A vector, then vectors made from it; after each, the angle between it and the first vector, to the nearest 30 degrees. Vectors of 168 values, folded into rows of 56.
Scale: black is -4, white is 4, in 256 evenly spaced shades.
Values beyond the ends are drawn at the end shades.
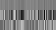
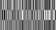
120 degrees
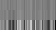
90 degrees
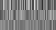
120 degrees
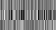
30 degrees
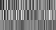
120 degrees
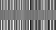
90 degrees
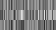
150 degrees
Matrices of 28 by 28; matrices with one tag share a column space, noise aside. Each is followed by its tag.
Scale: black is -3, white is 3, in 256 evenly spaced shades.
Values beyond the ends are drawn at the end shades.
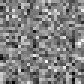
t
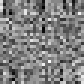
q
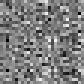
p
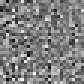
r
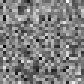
r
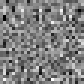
r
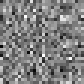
r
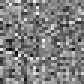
p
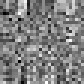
q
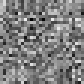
q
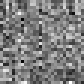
q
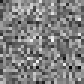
t
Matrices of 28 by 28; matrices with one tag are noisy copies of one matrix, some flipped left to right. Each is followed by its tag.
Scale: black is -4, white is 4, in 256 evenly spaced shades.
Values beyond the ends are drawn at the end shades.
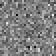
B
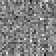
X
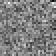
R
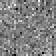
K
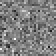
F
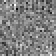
K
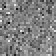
K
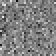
F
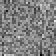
K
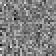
F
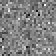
B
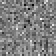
X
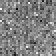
K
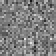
X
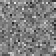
R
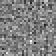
X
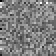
R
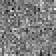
K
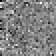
R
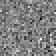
F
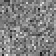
K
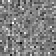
X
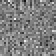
X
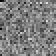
R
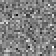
B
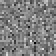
X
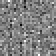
X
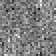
K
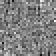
K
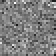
R
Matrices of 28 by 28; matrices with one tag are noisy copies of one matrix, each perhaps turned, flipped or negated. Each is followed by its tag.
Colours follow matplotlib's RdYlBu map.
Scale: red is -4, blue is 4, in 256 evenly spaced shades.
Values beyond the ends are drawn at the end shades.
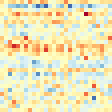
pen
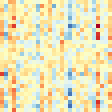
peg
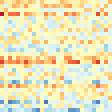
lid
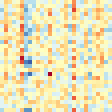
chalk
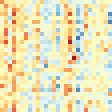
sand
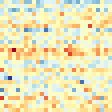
lid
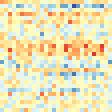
pen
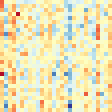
peg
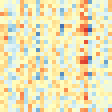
chalk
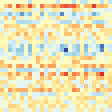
pen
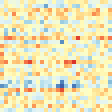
chalk
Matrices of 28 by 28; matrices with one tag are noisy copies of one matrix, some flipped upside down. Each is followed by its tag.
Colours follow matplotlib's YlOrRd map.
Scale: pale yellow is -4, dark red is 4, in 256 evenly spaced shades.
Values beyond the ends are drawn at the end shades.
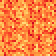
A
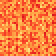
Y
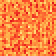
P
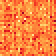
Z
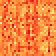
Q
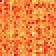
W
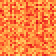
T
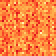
Q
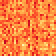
Q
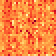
A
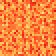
Y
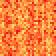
A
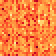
Q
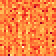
Y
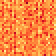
T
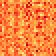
W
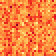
A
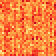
Z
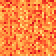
A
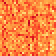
Q
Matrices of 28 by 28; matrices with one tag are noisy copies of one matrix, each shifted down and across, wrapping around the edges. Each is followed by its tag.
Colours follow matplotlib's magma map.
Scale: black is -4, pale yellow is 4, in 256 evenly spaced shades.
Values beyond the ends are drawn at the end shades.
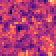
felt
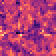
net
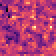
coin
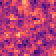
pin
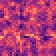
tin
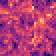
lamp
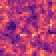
net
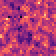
coin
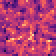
coin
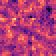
net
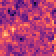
lamp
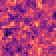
felt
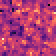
coin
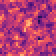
pin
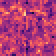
tin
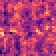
tin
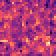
tin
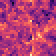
lamp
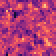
felt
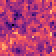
lamp
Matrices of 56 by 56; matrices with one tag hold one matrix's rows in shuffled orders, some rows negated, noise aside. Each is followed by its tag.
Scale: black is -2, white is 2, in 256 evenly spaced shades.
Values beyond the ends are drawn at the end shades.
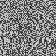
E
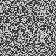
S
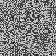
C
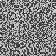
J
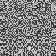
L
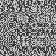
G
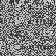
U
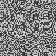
C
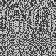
J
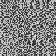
E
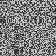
J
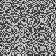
S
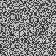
J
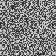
J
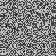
L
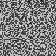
S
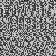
E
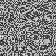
C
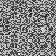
S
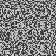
S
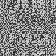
G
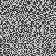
E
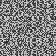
E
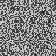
J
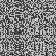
U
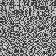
J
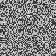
L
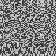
S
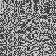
C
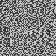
E
